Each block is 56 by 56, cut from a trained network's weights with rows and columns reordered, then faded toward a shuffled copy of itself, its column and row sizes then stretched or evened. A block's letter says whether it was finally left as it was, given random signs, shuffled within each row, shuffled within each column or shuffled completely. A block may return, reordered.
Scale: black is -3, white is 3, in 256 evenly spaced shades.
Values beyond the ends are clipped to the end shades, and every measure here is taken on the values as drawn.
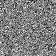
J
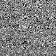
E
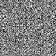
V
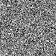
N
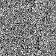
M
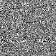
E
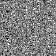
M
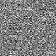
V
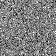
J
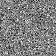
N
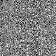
M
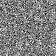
J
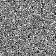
M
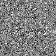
E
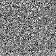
E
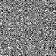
V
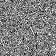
J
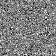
N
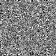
E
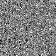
M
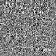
V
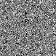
M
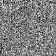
M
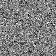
N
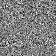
N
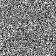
E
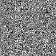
E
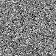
J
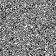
N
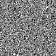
M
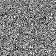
N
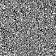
M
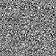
V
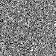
N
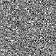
V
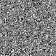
N
